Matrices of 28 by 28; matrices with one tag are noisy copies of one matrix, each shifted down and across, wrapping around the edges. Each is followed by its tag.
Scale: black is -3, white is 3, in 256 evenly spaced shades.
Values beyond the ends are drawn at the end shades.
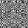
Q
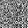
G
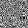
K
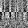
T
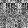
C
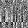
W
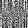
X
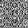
G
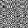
Q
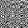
Q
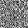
G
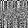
X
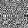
K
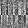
W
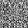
G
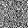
G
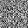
G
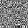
K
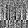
W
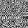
K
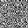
G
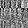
W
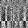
T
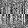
X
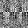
C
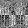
C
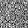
G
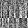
W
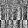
T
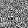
K
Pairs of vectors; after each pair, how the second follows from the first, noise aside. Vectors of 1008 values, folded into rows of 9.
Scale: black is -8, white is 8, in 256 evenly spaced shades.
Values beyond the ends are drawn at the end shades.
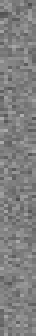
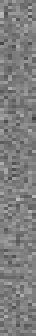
sign-scrambled.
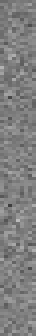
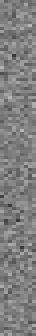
sign-scrambled.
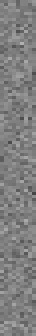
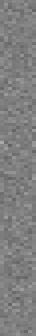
reversed, negated, shrunk.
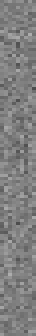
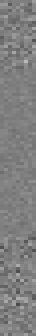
reversed, partly zeroed.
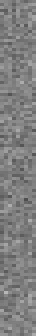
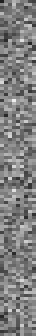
reversed, negated, scaled up.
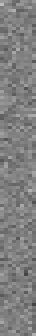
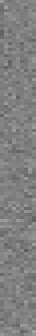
reversed, shrunk.
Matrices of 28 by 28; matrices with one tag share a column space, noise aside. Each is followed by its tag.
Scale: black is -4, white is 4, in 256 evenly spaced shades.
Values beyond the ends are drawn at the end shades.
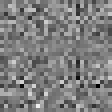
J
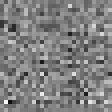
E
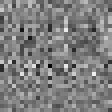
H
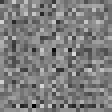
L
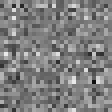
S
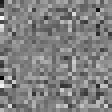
J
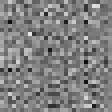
L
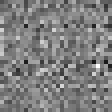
H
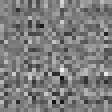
E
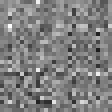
E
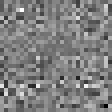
J
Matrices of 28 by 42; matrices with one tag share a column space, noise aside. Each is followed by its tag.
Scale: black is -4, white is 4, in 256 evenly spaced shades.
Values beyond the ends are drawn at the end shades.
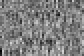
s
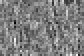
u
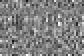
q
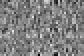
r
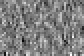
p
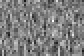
s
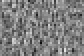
s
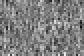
u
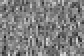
p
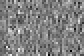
r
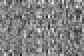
r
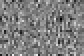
q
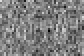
r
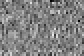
r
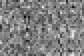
r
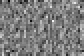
r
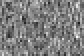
p
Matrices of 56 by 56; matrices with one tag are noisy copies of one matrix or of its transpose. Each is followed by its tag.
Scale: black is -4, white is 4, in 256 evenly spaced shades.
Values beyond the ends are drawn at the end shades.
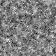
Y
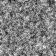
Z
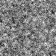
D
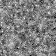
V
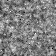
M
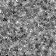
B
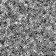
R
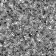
R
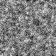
V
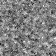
D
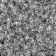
R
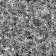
V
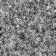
V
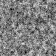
D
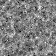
Y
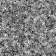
D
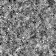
Z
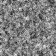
Z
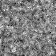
M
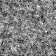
M
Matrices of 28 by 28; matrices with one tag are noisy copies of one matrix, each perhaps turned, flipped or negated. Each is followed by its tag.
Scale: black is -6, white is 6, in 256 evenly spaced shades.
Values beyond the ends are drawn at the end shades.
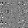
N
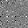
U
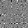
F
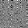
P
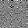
P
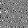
P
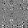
N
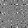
F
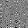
P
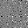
U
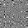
F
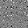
U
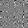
F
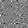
F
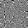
F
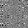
N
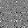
U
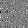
P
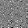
P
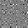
F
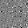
U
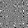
F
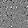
U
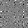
F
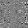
N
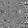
N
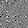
U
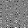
P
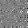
P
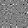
F
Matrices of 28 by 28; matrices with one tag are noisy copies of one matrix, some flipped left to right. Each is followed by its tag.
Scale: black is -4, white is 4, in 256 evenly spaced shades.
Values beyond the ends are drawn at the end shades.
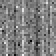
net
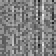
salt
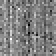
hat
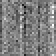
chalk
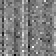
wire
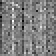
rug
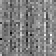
hat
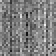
hat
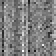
wire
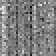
chalk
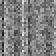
wire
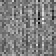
salt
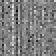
salt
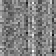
wire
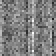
wire
